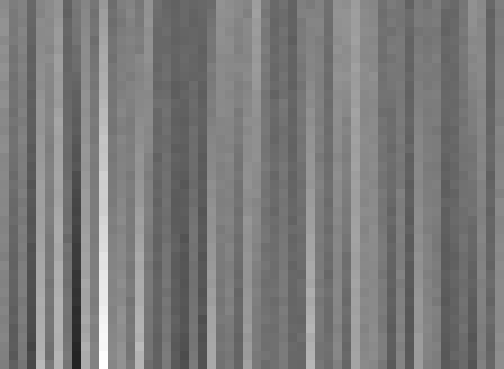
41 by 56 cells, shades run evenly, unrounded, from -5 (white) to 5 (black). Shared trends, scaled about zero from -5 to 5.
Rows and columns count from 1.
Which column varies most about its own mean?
12
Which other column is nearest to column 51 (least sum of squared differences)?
18
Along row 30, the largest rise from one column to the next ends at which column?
13
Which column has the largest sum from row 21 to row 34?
9
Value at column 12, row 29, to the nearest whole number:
-4
